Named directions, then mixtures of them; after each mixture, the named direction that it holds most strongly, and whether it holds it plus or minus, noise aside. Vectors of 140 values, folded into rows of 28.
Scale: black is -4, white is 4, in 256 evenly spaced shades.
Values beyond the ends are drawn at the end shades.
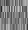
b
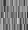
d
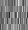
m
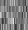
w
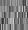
w, plus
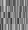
d, minus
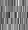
m, plus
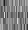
d, plus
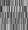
b, plus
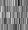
m, minus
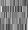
b, minus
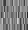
d, plus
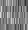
b, minus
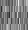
m, plus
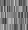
w, plus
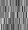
m, minus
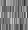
b, minus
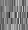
m, plus
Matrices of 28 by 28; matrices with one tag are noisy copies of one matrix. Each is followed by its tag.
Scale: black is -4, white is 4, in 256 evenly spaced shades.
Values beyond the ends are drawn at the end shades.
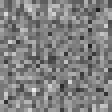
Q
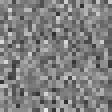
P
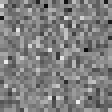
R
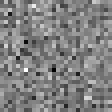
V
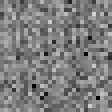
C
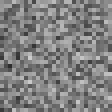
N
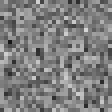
R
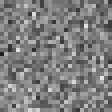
Q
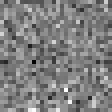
Q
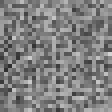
N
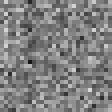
V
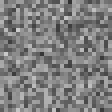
R
